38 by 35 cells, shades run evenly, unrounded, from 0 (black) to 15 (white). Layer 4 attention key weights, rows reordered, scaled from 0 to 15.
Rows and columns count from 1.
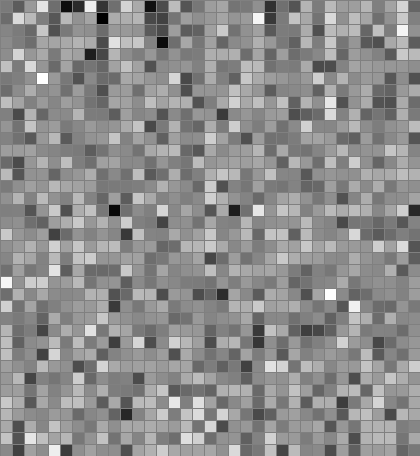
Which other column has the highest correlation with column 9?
23
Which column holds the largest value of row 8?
20
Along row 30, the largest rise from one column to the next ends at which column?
5
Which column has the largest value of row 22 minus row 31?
7
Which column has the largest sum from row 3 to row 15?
34
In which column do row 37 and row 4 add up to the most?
16
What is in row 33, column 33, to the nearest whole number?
9
